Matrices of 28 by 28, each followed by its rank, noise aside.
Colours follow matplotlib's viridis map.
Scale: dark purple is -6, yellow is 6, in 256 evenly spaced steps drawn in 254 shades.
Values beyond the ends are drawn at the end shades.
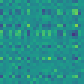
one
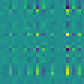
one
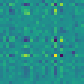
one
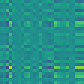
one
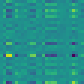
one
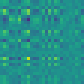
one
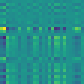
one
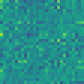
four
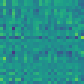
three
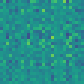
four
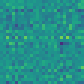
three
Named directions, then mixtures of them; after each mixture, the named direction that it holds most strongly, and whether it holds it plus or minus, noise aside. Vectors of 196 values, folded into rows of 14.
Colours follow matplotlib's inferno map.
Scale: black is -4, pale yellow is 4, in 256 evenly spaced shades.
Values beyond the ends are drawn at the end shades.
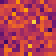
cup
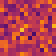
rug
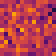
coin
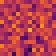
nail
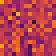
nail, plus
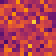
cup, plus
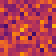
rug, plus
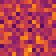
nail, minus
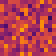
rug, plus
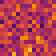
nail, minus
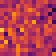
coin, plus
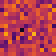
rug, minus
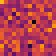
cup, minus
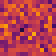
rug, minus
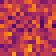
nail, minus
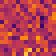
nail, minus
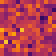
coin, plus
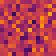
nail, plus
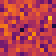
rug, minus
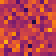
cup, minus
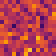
nail, minus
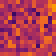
coin, minus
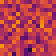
nail, plus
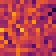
coin, plus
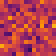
nail, plus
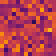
cup, minus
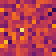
coin, plus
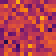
cup, plus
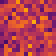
cup, plus
